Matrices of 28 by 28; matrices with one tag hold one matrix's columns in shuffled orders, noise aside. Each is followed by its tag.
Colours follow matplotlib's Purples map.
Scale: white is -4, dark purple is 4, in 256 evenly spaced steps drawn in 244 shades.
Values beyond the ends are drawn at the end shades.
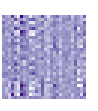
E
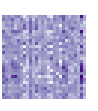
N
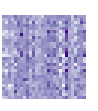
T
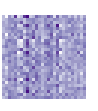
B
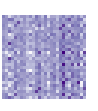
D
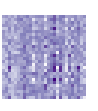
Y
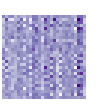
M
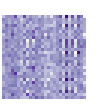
B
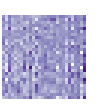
Y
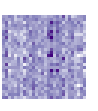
T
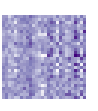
T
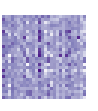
T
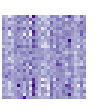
E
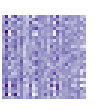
E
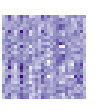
N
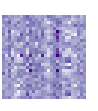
T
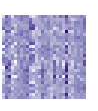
N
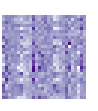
Y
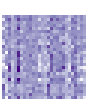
Y
